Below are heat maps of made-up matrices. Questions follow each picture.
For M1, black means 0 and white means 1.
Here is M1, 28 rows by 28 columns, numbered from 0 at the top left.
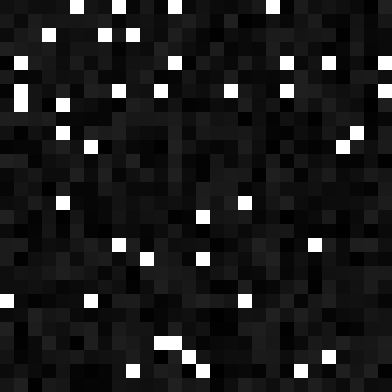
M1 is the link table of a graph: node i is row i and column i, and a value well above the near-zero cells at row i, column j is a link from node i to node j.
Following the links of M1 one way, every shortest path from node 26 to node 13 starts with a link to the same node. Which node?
node 9
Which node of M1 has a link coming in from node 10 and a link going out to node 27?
node 6
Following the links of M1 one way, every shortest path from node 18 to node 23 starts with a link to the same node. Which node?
node 14
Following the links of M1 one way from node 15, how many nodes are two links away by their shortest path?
2
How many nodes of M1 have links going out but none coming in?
4
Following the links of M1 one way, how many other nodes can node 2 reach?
11
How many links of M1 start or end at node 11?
2
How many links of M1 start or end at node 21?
4
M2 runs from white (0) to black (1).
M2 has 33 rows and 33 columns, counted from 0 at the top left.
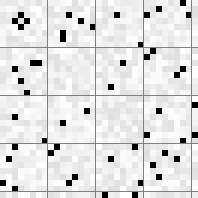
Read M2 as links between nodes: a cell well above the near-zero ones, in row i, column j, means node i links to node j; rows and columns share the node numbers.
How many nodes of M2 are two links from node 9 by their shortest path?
2
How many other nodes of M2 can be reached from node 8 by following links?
2
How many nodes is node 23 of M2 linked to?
2
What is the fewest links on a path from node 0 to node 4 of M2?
5
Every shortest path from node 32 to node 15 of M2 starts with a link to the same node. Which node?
node 22
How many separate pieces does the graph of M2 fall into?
7
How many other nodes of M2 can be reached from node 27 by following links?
2
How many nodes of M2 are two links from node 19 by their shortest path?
4
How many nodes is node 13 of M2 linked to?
1
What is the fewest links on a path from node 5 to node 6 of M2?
2
